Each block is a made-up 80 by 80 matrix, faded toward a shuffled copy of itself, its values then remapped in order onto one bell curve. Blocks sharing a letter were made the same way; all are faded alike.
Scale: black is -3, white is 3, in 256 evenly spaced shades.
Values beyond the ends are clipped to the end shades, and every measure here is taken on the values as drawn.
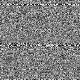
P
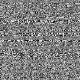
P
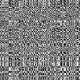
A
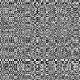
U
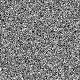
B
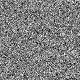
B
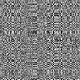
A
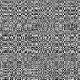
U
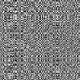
U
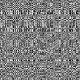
U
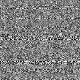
P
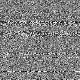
P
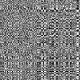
A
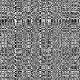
A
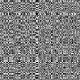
A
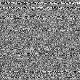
P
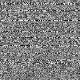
P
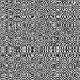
U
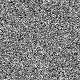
B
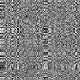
A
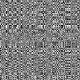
A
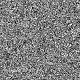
B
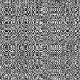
U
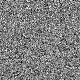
B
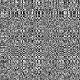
A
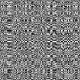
U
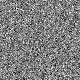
B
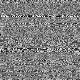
P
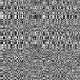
U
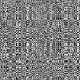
A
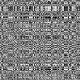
U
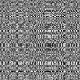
U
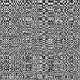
U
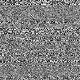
P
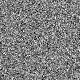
B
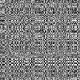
A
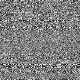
P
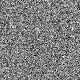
B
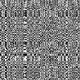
A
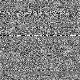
P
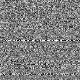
P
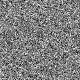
B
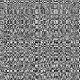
A
